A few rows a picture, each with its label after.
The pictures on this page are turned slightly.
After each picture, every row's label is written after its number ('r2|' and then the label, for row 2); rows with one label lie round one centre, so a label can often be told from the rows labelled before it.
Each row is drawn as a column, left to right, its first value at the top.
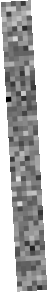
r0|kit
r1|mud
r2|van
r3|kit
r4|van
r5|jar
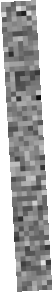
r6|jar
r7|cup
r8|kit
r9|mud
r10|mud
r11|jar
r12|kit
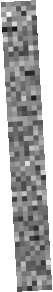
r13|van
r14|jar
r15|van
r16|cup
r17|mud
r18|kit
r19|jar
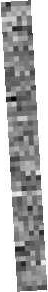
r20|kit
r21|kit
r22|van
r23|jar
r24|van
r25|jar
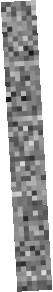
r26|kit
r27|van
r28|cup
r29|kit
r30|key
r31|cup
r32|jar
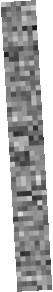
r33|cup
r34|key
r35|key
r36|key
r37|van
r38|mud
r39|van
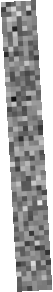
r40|cup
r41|kit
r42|van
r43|jar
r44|kit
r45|mud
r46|key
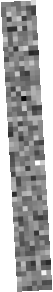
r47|key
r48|jar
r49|van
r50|kit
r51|jar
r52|cup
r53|cup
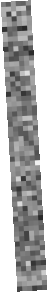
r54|van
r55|mud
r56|jar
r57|van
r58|van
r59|cup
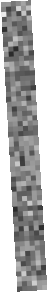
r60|jar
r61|cup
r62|key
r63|mud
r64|jar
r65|mud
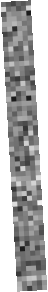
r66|mud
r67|kit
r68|van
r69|key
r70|kit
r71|mud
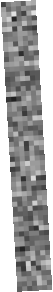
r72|kit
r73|kit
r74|jar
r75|cup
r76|mud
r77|jar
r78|jar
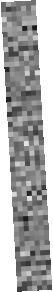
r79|kit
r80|cup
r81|cup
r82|key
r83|van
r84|key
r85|van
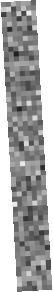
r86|mud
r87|van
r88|cup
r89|jar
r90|mud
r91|jar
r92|kit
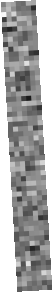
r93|jar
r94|van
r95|jar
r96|kit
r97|kit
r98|cup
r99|cup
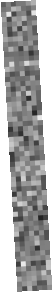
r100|key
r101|jar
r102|mud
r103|van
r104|kit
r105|cup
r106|jar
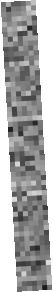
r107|key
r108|cup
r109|key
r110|kit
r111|kit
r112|van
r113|jar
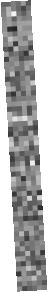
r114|key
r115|van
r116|jar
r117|key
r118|cup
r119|key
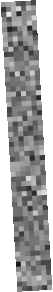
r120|cup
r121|jar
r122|van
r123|mud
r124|key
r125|van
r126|kit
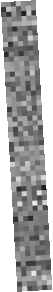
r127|cup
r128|mud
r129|van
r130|cup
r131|mud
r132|van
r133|mud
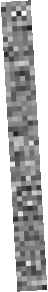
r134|cup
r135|key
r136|jar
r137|mud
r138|jar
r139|van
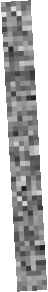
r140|jar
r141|key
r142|mud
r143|jar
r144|kit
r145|kit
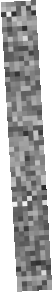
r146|mud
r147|jar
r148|mud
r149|key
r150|van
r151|cup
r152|mud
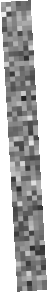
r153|jar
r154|mud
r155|cup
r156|kit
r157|key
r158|kit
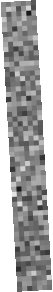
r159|kit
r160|mud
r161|van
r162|cup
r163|kit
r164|mud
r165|key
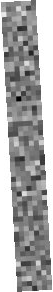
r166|jar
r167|key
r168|kit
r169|van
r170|jar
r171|cup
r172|key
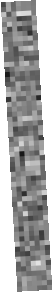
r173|kit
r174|mud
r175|key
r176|jar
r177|jar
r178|jar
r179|kit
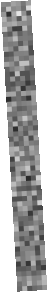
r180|kit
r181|mud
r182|van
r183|jar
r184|kit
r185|mud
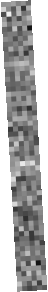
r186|mud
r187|jar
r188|cup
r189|jar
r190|cup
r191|van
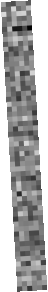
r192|jar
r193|key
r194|van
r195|jar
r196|jar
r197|van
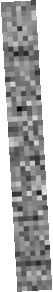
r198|key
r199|key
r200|cup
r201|van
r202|cup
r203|key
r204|kit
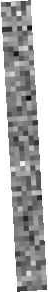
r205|van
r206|van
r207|cup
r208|jar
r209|kit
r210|van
